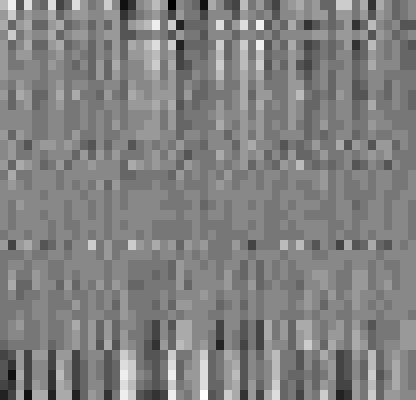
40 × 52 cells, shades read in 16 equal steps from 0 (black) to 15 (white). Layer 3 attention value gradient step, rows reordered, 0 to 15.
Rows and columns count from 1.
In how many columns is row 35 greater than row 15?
26
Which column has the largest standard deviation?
22
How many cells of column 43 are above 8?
7
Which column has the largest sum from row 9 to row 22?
31
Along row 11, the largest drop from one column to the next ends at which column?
23
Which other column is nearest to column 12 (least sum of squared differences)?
36
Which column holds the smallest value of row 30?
3
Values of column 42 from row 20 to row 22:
7 7 7
